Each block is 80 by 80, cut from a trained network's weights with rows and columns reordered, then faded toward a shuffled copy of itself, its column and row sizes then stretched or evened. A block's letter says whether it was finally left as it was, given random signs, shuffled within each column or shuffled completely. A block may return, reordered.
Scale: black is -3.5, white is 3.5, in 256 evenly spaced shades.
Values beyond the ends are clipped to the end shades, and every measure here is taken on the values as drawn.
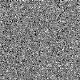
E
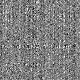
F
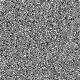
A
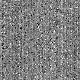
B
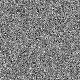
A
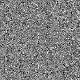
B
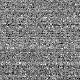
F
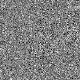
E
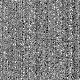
B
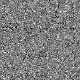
E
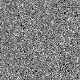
B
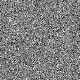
B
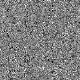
E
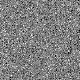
B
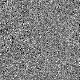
B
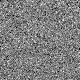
A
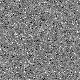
A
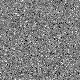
A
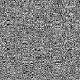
F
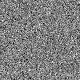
A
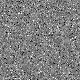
A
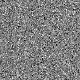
B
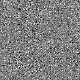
E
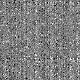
F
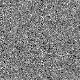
B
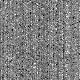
B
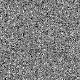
B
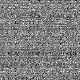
F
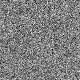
A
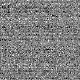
F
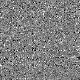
E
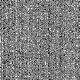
F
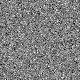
A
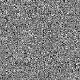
F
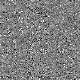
E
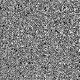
E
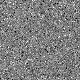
A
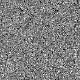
B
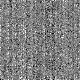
F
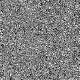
B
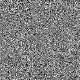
E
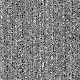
B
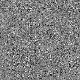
E
